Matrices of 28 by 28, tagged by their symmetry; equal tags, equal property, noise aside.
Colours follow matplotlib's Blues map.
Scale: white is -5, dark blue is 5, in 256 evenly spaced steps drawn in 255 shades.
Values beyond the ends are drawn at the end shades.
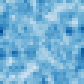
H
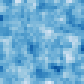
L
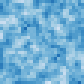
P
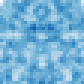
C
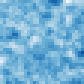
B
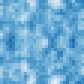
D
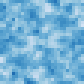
H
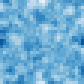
L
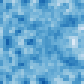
D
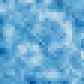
P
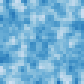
H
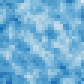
P
